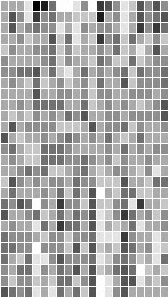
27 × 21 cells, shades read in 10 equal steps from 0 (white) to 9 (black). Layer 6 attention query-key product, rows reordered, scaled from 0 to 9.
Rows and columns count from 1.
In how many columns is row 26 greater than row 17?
8
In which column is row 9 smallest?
12
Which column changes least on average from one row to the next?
19
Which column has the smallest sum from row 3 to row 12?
10
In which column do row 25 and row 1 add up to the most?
6
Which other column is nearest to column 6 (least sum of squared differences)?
14
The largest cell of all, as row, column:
1, 5
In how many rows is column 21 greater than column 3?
15
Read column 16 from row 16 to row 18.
4 6 5
